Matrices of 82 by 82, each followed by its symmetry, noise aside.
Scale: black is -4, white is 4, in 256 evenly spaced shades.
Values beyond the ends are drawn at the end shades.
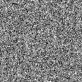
same after a half turn.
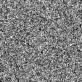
same after a half turn.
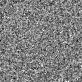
symmetric.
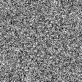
same after a half turn.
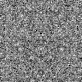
mirrored left to right.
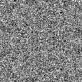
mirrored top to bottom.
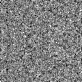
mirrored top to bottom.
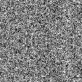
mirrored top to bottom.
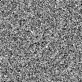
symmetric.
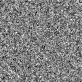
symmetric across the other diagonal.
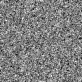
same after a half turn.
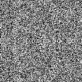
mirrored top to bottom.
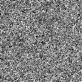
symmetric.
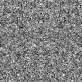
mirrored left to right.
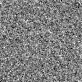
symmetric across the other diagonal.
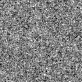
symmetric.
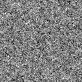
same after a half turn.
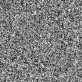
symmetric.
